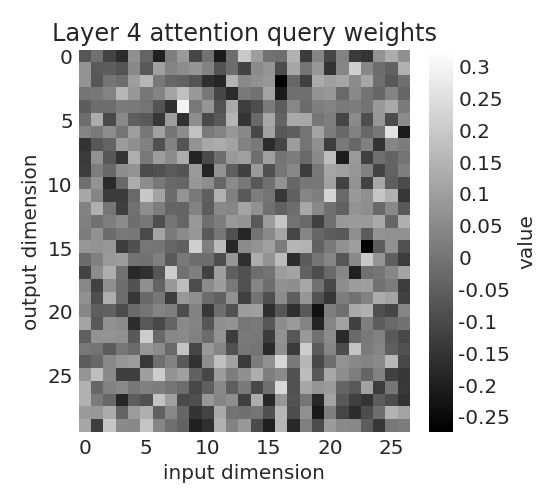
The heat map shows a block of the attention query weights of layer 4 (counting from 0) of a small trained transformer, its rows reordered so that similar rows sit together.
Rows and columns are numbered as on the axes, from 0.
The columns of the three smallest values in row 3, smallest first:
16, 12, 11
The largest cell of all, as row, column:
4, 8
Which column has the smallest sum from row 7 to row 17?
10
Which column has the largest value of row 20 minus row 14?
13
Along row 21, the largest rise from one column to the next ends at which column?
20
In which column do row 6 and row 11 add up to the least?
26
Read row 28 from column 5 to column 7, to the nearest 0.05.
0.15 -0.05 0.05
